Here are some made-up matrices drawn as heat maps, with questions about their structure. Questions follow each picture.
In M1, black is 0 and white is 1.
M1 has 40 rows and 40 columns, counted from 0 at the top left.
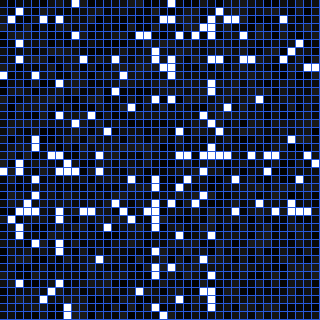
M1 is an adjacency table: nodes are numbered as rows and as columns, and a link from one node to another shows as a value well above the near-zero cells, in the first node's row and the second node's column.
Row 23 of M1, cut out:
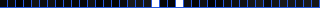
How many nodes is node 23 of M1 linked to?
2
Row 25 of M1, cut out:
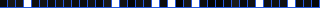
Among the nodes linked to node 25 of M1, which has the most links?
node 19
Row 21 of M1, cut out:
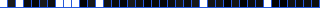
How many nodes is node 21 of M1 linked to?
8
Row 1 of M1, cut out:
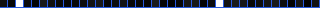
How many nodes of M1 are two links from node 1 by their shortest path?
10
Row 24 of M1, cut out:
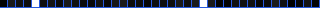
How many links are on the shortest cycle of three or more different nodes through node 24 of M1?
5
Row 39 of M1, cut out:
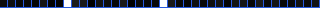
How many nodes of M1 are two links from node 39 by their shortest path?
3
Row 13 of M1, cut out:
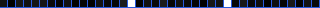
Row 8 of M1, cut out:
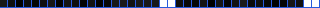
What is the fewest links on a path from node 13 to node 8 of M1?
4
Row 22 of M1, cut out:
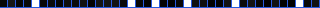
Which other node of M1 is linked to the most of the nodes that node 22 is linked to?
node 26
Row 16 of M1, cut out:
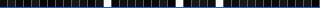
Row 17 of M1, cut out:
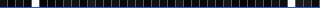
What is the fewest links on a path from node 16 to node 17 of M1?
3
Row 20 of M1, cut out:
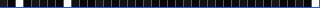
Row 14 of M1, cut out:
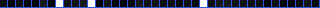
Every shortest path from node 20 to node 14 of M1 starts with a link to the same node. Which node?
node 2
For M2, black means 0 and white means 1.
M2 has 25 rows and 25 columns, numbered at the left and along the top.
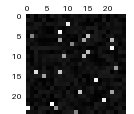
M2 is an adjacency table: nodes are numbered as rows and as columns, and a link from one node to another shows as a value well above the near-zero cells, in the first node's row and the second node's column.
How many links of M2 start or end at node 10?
3
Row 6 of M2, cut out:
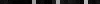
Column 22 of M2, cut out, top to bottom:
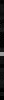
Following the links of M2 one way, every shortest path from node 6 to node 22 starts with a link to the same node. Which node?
node 21
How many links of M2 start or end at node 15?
3
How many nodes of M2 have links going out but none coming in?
4
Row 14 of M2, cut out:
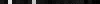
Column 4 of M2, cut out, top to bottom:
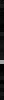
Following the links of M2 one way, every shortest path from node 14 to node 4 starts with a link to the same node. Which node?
node 2
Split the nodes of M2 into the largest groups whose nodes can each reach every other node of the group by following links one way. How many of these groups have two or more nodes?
1
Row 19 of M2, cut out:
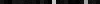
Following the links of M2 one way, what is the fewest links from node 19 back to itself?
2
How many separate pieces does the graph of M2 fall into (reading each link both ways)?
7
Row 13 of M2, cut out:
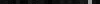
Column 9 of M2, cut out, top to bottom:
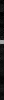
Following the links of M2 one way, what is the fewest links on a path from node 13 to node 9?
6
